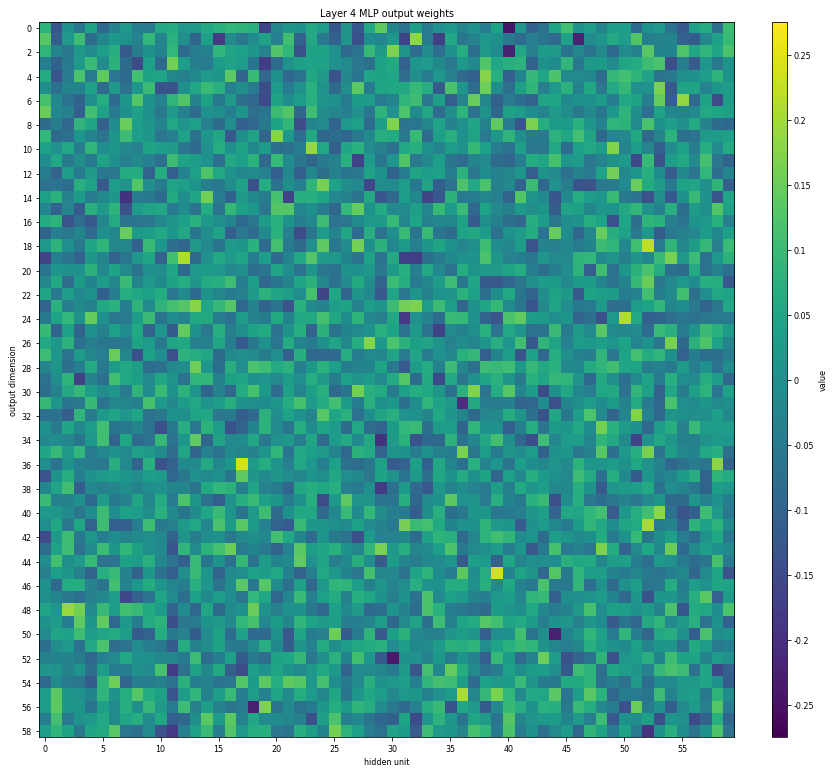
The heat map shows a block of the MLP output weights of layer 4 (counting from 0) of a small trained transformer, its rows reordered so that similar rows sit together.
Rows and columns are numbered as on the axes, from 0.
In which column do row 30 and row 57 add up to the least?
53
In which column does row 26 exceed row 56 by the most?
54
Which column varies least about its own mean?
45
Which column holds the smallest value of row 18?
42
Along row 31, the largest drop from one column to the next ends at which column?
36
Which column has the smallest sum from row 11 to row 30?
3
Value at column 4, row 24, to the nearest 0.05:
0.15
